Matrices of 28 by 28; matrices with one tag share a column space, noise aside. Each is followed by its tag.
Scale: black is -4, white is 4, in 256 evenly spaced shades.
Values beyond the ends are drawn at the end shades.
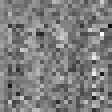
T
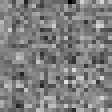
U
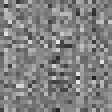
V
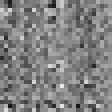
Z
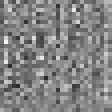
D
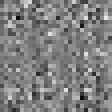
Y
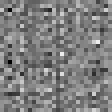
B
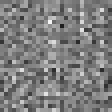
B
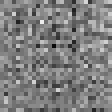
V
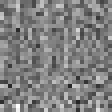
Z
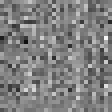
D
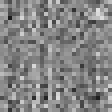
Y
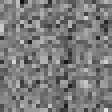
U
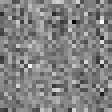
V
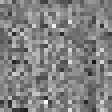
T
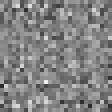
Z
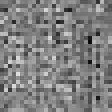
D
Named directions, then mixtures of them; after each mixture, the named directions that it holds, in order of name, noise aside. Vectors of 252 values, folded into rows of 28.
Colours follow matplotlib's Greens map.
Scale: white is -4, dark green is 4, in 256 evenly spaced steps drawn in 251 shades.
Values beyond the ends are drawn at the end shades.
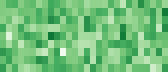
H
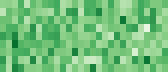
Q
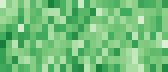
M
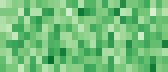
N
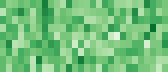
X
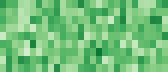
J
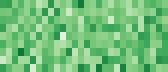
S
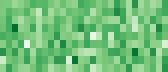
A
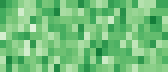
J.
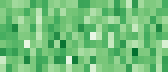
A.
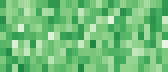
J, M, N.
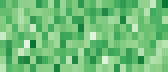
A, J, S.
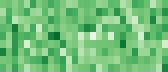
A, H, Q.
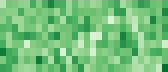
A, H, M.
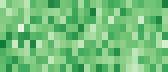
J, M.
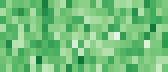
X.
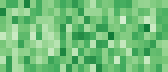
Q, X.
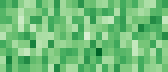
J.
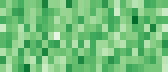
A, H, X.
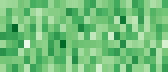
A, Q, S.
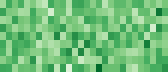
M, S, X.
